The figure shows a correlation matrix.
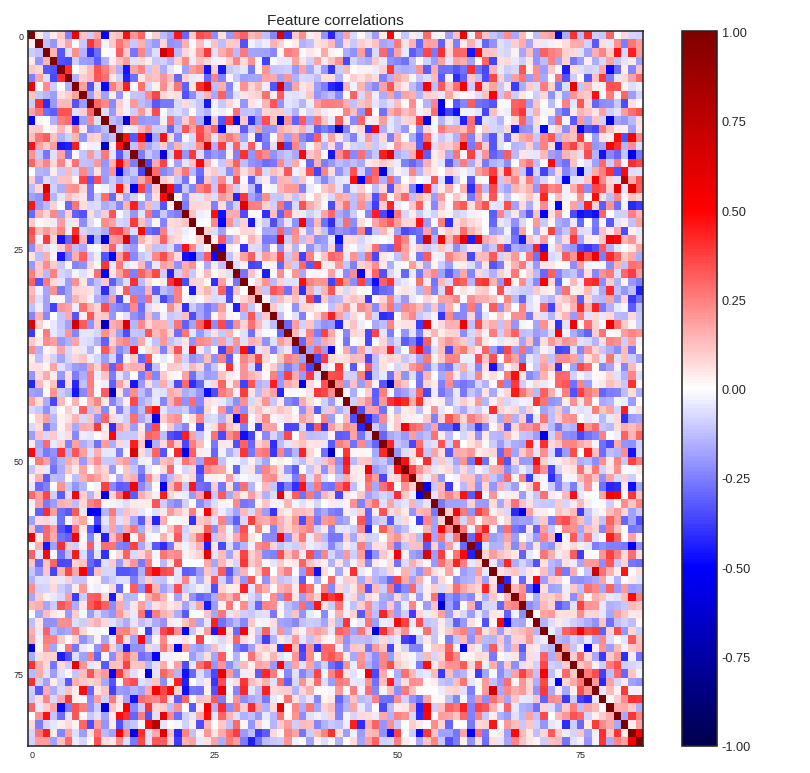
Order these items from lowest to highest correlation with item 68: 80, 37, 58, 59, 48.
37, 59, 58, 80, 48
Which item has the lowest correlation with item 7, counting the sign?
21
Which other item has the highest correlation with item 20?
29
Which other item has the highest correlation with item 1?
8
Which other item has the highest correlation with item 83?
82
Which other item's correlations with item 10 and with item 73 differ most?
13
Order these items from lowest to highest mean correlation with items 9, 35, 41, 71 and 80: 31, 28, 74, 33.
31, 74, 33, 28
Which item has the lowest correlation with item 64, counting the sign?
65
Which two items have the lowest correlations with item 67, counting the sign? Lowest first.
56, 24
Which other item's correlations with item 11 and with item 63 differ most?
77
